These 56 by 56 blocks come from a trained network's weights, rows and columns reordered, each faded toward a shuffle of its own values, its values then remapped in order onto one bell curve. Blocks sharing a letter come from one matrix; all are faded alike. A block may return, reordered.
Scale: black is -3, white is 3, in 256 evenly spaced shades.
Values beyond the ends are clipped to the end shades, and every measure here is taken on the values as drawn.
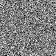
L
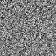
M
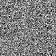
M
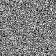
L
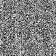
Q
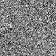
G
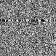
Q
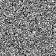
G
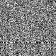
Q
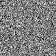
G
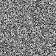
G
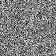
Q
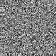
M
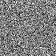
L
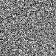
G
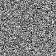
G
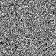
G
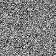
G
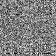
Q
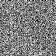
Q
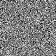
G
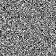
G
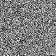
G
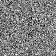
Q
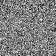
L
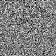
G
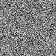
M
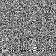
Q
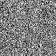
Q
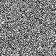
G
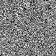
G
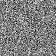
L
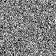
L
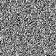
G
